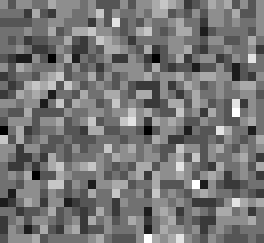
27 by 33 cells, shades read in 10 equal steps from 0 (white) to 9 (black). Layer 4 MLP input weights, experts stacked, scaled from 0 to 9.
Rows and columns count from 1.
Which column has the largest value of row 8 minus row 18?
25
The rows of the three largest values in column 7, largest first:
7, 11, 2
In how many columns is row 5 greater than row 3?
14
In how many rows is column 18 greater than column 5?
9
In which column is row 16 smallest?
1
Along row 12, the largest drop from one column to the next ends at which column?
30
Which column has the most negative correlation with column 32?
28
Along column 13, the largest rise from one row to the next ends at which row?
6
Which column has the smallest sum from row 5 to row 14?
32
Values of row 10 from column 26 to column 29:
6 5 4 5
